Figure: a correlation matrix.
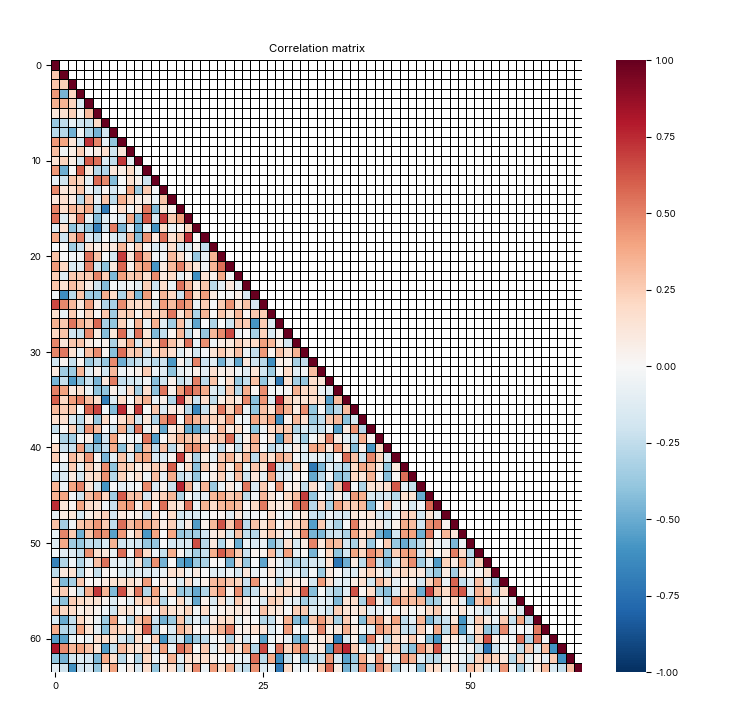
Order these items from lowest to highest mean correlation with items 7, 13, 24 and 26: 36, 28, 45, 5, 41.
5, 36, 28, 41, 45
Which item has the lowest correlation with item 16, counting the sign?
52
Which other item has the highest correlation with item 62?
24
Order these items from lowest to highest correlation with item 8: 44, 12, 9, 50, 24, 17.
17, 24, 50, 44, 12, 9
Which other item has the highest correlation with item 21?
28
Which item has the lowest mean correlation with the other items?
31
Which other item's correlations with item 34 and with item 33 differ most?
61
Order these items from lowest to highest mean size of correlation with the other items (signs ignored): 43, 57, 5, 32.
57, 32, 43, 5
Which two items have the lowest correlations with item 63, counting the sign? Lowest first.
27, 2
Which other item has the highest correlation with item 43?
42
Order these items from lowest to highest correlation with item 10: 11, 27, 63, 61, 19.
63, 11, 61, 19, 27
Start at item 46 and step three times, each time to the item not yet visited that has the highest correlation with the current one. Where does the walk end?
35
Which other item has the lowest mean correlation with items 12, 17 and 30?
58
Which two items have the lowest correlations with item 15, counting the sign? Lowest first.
6, 52
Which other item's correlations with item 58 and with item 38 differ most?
49
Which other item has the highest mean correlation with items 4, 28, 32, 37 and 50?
21
